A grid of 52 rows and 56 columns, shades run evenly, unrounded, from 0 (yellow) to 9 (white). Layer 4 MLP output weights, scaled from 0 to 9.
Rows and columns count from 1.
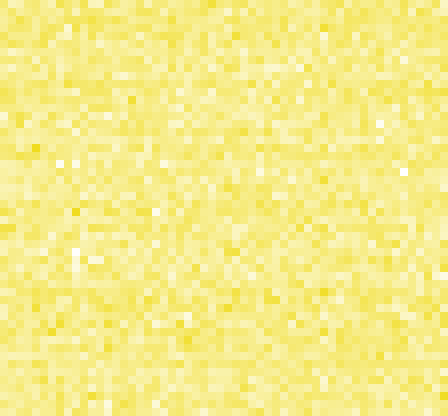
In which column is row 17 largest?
10
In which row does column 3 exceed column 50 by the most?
31
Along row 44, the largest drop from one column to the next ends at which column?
14
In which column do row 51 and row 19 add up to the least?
5
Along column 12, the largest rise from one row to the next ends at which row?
51
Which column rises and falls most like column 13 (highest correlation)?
12
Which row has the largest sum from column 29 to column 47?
35
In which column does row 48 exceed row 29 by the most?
41
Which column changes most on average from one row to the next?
56
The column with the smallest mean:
46
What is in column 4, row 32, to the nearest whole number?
6
